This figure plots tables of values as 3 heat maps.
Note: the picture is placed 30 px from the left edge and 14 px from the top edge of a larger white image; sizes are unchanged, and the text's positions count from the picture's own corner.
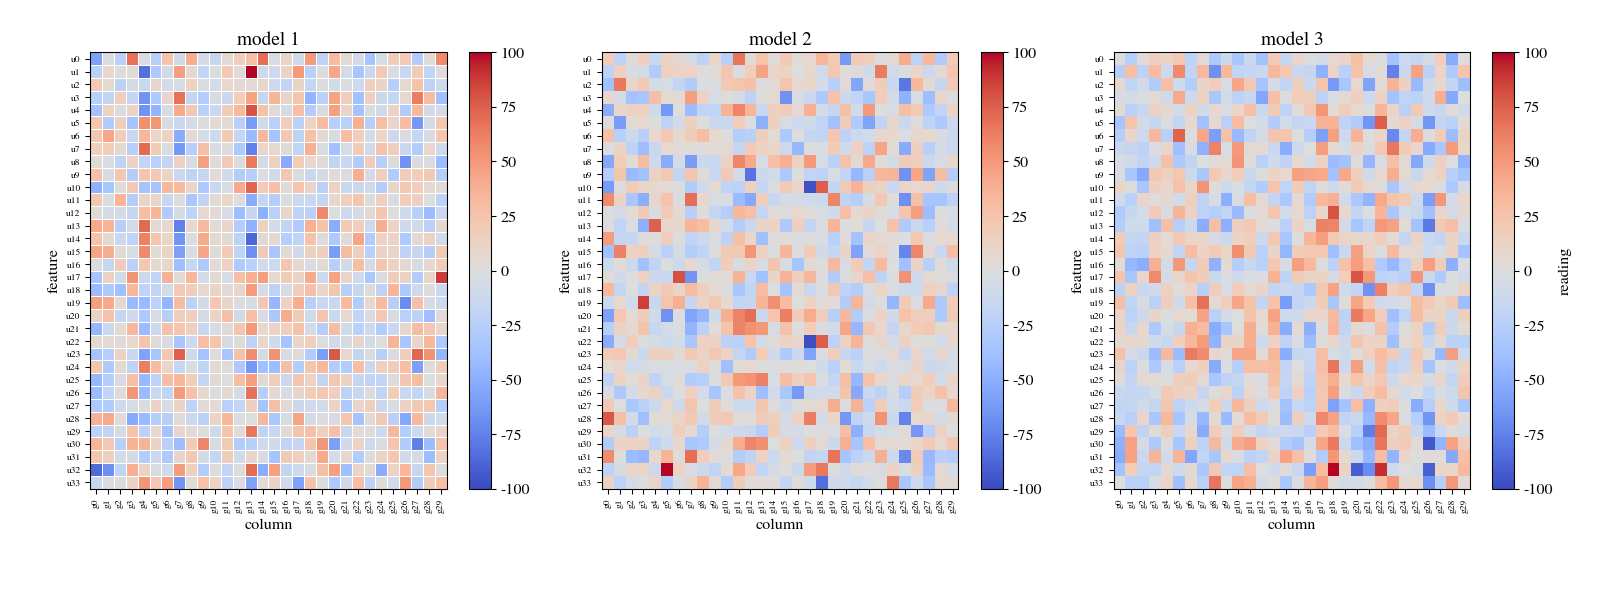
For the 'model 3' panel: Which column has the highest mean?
g22
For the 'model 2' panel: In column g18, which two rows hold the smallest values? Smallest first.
u33, u3
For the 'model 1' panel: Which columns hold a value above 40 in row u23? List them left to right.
g7, g13, g15, g20, g27, g28
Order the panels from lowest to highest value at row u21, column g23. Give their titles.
model 3, model 1, model 2
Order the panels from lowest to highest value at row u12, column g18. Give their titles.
model 1, model 2, model 3
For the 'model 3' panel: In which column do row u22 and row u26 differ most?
g7
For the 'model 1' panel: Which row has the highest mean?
u17
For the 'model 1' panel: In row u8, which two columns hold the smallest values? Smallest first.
g26, g16
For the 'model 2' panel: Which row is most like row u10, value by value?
u22
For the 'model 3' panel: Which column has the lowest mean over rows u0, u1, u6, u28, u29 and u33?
g26
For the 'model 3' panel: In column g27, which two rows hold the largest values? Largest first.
u11, u3
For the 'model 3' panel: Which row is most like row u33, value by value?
u7
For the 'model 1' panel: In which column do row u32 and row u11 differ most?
g13
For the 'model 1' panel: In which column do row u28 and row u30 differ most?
g27
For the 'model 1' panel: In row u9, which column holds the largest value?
g22
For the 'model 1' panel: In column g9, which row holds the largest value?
u30
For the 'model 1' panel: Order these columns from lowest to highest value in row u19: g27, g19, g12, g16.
g19, g12, g16, g27
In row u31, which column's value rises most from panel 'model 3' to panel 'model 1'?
g0
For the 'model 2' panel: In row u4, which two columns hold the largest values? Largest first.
g11, g22
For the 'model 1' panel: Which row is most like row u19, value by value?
u28
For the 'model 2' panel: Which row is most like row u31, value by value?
u11
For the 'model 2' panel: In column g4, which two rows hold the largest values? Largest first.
u13, u3
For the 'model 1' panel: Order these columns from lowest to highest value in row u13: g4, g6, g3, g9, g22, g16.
g16, g3, g6, g22, g9, g4
